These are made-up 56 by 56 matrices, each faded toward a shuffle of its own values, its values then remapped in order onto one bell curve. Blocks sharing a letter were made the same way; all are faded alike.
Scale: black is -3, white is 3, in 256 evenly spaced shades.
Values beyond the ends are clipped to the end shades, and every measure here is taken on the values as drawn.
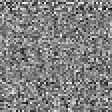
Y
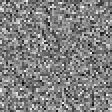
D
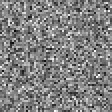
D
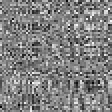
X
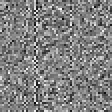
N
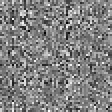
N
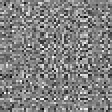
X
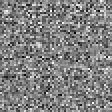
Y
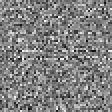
Y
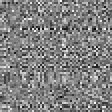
X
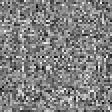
Y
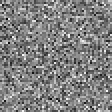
D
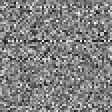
Y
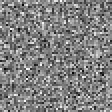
D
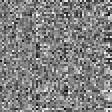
N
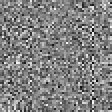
N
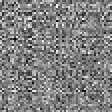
X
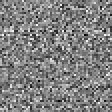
Y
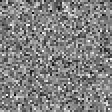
D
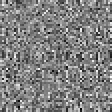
N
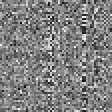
N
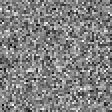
D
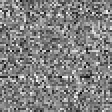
Y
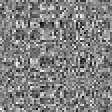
X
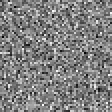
D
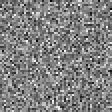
D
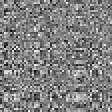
X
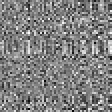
X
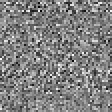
Y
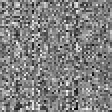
N
